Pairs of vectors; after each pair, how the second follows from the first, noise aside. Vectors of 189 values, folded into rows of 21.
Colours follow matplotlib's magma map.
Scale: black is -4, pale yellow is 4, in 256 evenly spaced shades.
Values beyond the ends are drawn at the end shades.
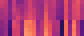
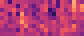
reversed, negated, partly zeroed.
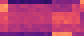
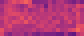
reversed, shrunk.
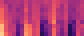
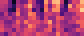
reversed.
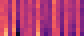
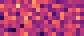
shuffled.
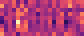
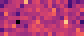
negated, partly zeroed.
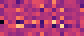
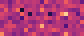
reversed, negated, partly zeroed.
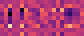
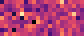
shuffled.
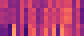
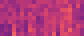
shrunk.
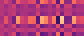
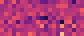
negated, partly zeroed.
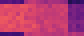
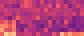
reversed, negated, partly zeroed.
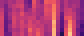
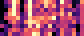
reversed, scaled up.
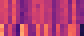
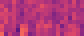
shrunk.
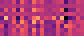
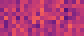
shrunk.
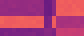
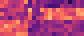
reversed.
